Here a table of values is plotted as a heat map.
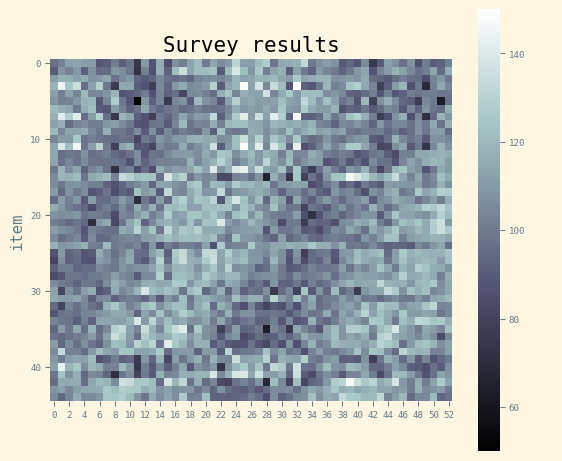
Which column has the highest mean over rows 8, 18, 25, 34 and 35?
17
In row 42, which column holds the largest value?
39
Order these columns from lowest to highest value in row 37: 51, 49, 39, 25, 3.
25, 3, 51, 39, 49
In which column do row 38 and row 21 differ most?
22
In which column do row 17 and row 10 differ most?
11
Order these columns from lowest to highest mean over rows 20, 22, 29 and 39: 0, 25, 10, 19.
10, 0, 25, 19
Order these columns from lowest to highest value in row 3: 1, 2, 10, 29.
10, 2, 29, 1
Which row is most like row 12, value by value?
13
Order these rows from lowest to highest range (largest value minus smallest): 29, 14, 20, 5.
29, 20, 14, 5
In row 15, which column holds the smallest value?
28
